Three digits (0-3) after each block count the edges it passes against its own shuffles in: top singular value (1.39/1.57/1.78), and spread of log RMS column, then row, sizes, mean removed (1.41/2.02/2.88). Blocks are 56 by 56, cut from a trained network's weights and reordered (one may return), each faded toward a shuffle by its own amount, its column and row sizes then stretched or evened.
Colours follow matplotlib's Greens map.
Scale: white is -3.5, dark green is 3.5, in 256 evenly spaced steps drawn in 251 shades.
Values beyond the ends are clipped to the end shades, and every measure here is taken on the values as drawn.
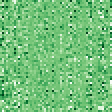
0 3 1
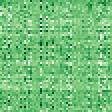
3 3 0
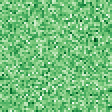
0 1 0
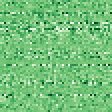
1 0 3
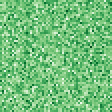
1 0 0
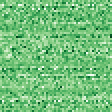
1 0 2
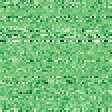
2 0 3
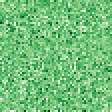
0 0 2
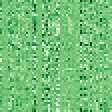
3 3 2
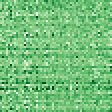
3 2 1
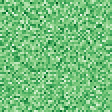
2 0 0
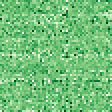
0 1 2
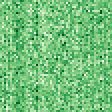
1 1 0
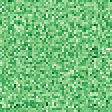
2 1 1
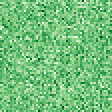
0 1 1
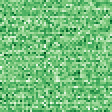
2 1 0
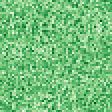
2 0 0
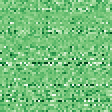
2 0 3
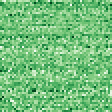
1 0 1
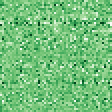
0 2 2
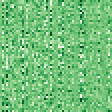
0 3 1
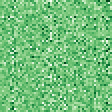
1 2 1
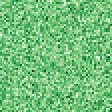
1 0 0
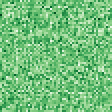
2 0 1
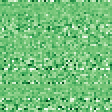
0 0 3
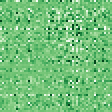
2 2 3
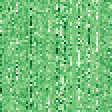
2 3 0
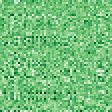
3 2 2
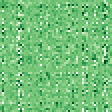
0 3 2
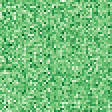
1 2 1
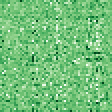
0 2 1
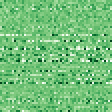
2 0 3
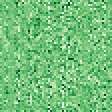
0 3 0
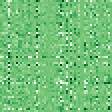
2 3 2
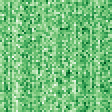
3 0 0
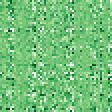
1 3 2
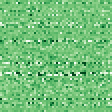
1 0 3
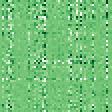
3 3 2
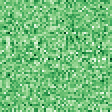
1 0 1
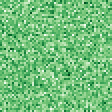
0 0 1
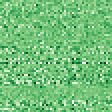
1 1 3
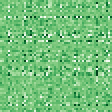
3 2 3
